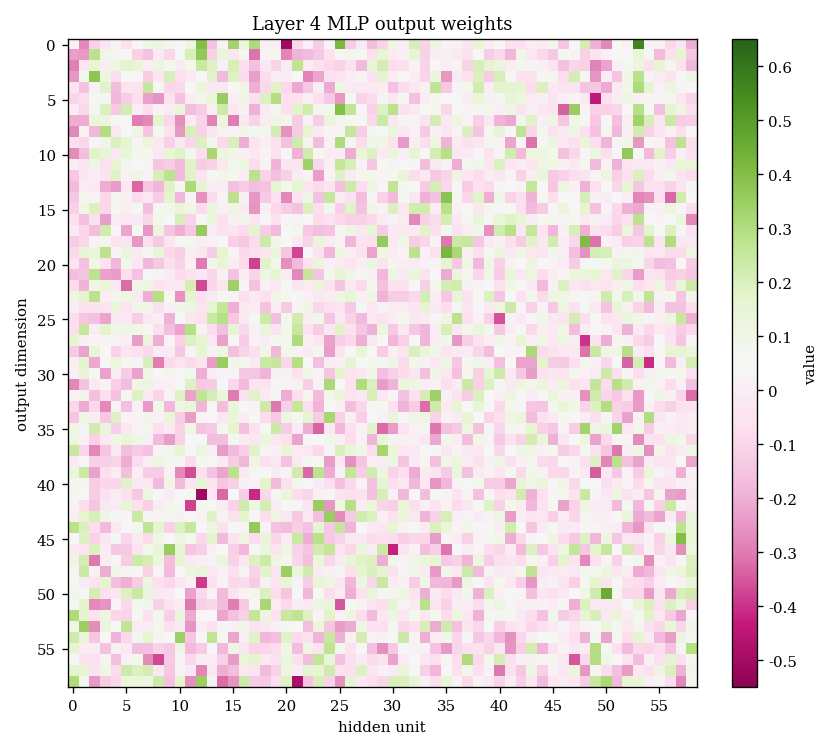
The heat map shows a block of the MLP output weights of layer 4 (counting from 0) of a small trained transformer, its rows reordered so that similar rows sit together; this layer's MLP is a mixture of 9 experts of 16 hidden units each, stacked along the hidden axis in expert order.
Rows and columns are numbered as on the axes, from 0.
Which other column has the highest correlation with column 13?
10
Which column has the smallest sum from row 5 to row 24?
0
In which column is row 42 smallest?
11
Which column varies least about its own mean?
55
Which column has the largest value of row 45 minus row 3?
23
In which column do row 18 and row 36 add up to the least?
49
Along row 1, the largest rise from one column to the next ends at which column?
2
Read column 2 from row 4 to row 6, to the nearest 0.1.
0 0.1 0.1
